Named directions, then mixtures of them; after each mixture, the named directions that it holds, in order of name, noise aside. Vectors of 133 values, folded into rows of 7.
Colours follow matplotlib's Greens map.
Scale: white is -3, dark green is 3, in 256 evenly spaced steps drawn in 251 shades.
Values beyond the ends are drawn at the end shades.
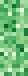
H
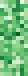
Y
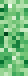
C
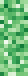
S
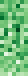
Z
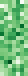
Y.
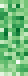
Y, Z.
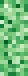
S.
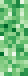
H, Y.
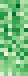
H, Y, Z.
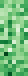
S, Z.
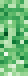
C, S, Z.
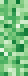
H, S.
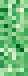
C, H.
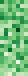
Z.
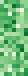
H.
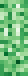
Y, Z.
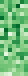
Z.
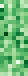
C, Y, Z.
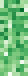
S, Y, Z.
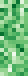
C, H, Y.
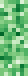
Y.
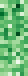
Y, Z.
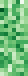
C, H, Y.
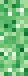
H.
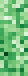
H, Y, Z.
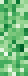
H, S.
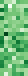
C.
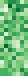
C, Y.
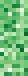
H.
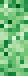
C, S.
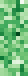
Y.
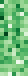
C, Y, Z.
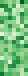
Y.
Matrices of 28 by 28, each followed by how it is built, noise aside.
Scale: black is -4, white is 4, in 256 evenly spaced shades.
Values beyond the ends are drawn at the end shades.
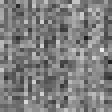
blocks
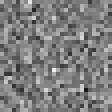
repeating rows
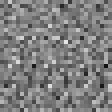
repeating columns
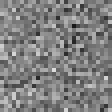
repeating rows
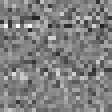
uneven rows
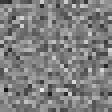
low rank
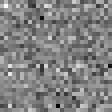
uneven rows
